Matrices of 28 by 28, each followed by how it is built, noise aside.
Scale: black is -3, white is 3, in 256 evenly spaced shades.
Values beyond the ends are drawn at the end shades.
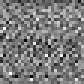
repeating columns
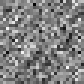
Hankel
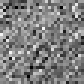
Hankel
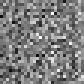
repeating rows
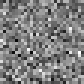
noise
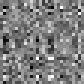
low rank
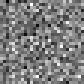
repeating rows
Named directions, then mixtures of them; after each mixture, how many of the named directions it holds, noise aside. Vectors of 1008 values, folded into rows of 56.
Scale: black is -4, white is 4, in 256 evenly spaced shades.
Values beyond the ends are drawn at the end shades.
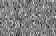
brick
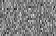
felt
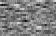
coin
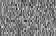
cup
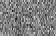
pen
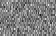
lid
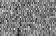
four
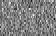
four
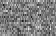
three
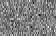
four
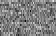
four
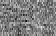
three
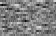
one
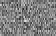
four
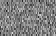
three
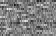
two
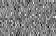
one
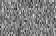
three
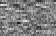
one
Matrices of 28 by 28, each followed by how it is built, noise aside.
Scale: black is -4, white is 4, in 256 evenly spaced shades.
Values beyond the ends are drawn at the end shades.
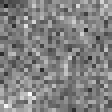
smooth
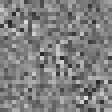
block diagonal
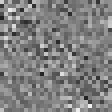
block diagonal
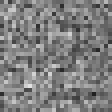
blocks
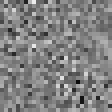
block diagonal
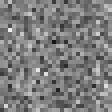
repeating rows
